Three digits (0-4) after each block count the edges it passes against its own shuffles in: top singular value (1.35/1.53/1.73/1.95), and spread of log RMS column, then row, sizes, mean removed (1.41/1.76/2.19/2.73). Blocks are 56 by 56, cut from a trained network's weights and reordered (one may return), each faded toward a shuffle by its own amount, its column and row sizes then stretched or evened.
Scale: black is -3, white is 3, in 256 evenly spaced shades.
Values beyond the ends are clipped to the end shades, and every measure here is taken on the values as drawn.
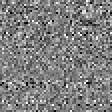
1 1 3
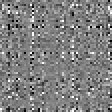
3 4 4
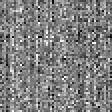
3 2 1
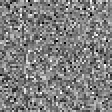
0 0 0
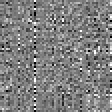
3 4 1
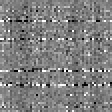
3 0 4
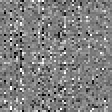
0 4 0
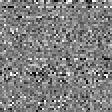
1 0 4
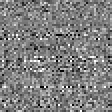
1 1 4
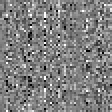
3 4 1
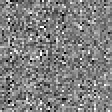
0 3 0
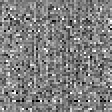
1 0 3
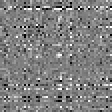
4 3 4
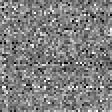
0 0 2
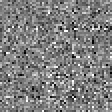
0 2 3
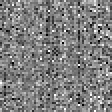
0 3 0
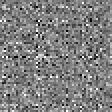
2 3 3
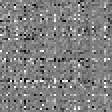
0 4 4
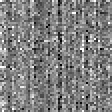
4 3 2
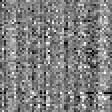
4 2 3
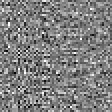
4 3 1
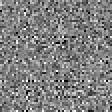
3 1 3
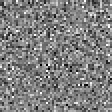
0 1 1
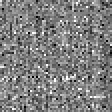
0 0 2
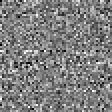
2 1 2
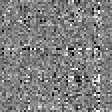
3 3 2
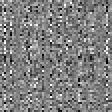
3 4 0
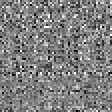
2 2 4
